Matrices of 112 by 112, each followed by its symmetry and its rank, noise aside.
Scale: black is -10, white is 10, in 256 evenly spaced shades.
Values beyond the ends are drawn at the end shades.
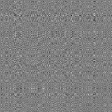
no symmetry, rank five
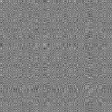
symmetric, rank four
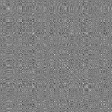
symmetric, rank five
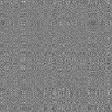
no symmetry, rank five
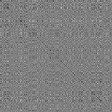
symmetric, rank four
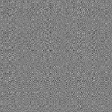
no symmetry, rank five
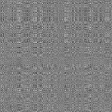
no symmetry, rank three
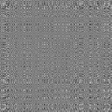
no symmetry, rank three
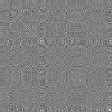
symmetric, rank five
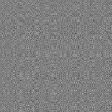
no symmetry, rank five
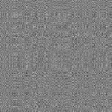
no symmetry, rank five
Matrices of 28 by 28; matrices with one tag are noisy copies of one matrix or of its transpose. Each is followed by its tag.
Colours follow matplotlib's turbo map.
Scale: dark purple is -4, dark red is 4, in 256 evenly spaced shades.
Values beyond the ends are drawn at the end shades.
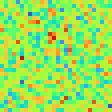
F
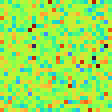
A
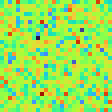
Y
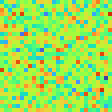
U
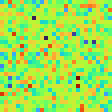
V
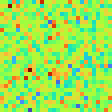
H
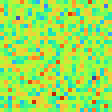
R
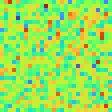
R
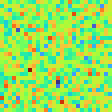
H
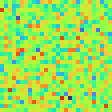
R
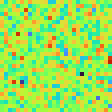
F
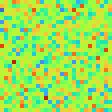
Y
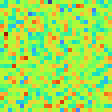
F
